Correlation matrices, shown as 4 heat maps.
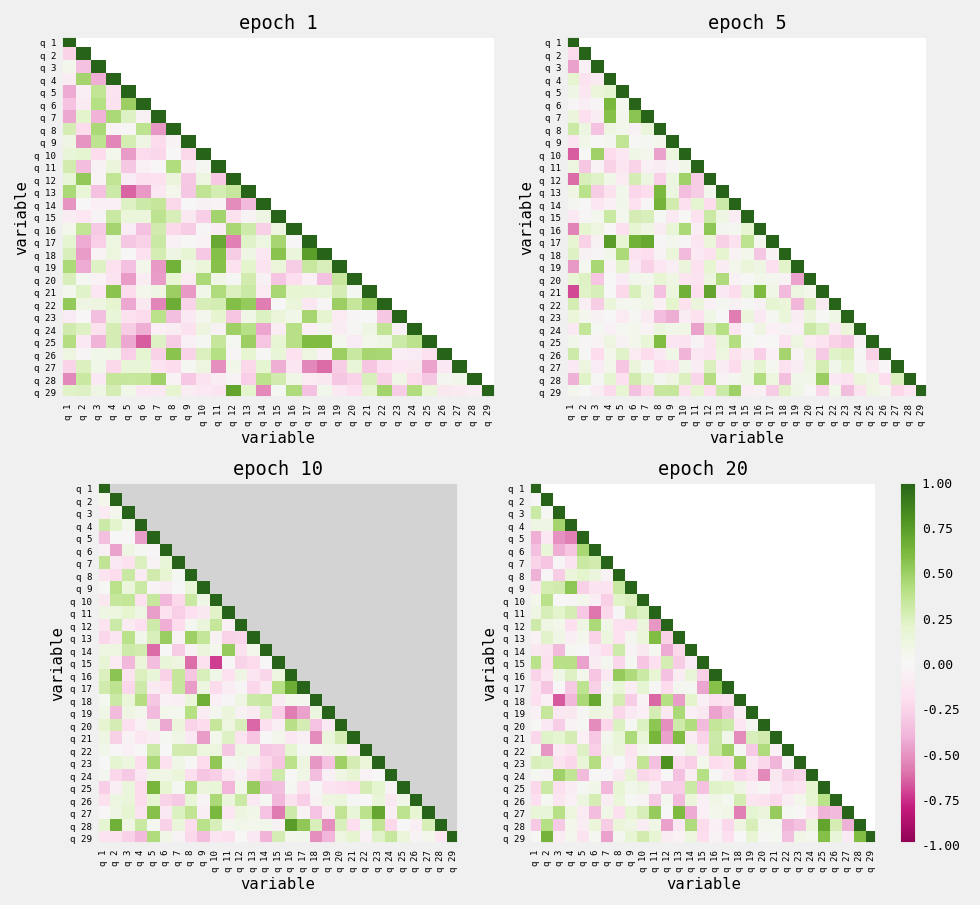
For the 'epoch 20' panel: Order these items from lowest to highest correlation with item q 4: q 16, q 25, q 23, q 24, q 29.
q 23, q 25, q 29, q 16, q 24
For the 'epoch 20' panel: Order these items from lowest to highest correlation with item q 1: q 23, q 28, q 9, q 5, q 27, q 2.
q 5, q 28, q 9, q 2, q 27, q 23
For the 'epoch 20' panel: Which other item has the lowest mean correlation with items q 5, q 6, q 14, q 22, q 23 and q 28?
q 3
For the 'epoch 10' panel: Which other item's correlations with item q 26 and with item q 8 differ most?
q 13
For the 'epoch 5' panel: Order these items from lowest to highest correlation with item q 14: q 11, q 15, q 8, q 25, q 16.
q 15, q 16, q 11, q 25, q 8
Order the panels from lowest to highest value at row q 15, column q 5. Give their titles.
epoch 20, epoch 10, epoch 5, epoch 1
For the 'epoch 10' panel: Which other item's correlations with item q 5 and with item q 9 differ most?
q 18
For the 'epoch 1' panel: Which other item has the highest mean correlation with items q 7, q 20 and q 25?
q 17
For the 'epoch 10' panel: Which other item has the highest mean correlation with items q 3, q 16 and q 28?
q 2
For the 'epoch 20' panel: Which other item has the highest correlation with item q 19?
q 13
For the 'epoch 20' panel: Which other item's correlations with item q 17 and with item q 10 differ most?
q 2
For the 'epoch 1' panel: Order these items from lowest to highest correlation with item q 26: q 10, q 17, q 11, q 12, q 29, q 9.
q 9, q 29, q 12, q 17, q 10, q 11
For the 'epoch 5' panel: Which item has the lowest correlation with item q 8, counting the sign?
q 10
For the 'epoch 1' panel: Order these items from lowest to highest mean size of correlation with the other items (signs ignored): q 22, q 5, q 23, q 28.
q 23, q 28, q 5, q 22
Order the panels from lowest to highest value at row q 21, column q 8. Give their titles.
epoch 5, epoch 10, epoch 20, epoch 1
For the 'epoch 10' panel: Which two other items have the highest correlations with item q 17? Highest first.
q 16, q 28
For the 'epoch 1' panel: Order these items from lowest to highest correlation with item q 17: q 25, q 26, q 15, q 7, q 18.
q 26, q 7, q 15, q 25, q 18
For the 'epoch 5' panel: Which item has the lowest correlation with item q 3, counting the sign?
q 1
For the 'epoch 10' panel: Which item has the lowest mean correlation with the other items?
q 15
